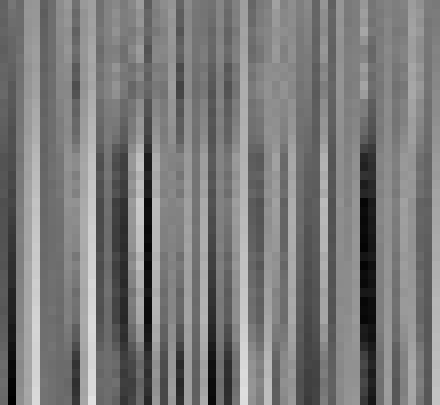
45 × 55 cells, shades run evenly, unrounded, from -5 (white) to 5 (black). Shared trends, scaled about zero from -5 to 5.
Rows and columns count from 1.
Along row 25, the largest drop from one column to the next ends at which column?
20
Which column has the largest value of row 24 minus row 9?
46
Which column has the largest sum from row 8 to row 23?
19
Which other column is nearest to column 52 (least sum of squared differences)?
4
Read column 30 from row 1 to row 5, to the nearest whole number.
0 0 0 0 0
